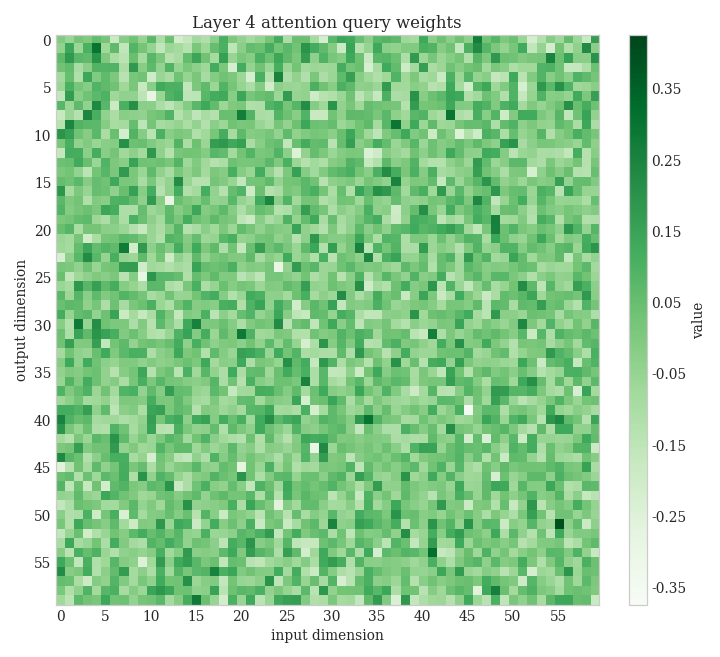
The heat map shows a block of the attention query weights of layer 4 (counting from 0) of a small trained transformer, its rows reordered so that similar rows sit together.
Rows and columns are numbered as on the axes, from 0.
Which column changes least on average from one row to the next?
32
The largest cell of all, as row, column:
51, 55
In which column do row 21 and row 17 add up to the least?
3
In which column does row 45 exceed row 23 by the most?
58
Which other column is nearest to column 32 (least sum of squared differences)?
18
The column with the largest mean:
48
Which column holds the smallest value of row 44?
10
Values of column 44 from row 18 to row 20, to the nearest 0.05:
0 -0.1 0.1
